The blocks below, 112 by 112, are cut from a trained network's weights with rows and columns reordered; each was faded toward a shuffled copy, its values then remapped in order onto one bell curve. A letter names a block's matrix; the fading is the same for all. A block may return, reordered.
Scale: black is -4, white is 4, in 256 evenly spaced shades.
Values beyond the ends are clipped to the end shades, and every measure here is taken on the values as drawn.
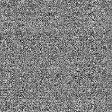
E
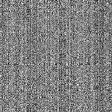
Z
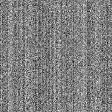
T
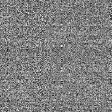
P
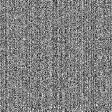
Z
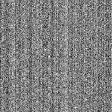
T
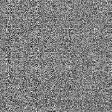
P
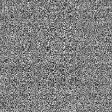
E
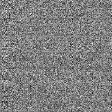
P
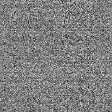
E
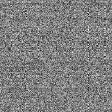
P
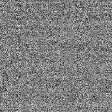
P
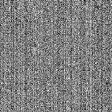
Z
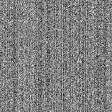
Z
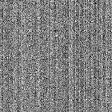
T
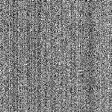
Z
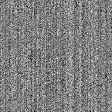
Z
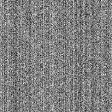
T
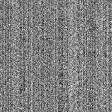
T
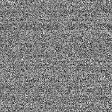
E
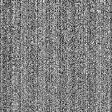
T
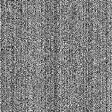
Z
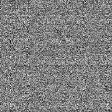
P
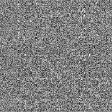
P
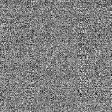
E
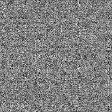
P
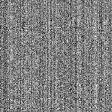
T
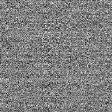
E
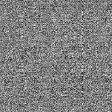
P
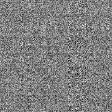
P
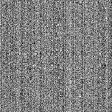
Z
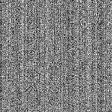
Z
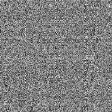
P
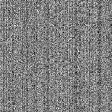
Z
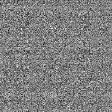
E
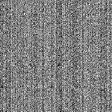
T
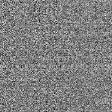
P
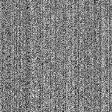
Z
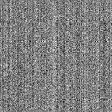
T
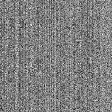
Z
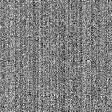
T
